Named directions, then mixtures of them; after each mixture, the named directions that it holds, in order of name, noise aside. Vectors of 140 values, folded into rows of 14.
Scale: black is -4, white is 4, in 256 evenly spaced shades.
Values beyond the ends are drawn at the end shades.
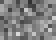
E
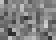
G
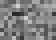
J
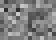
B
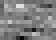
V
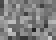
G, V.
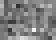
G, V.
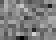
E, V.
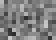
G.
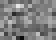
J, V.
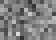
E, J.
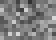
B, E.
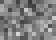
E.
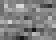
V.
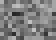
G, J.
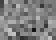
G, V.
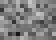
B, E.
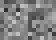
B.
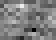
B, V.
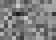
J.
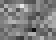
B, V.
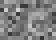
B.
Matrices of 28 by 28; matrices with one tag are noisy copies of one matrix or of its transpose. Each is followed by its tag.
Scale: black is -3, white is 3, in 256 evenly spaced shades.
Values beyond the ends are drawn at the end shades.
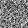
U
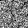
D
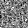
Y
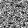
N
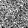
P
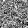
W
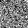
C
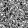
U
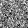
U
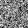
P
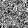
W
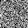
C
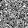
C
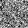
C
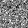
U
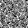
W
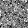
W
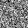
C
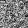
D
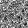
N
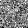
P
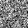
P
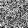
P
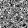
N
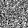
Y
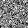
W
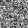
C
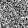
C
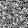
D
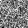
P
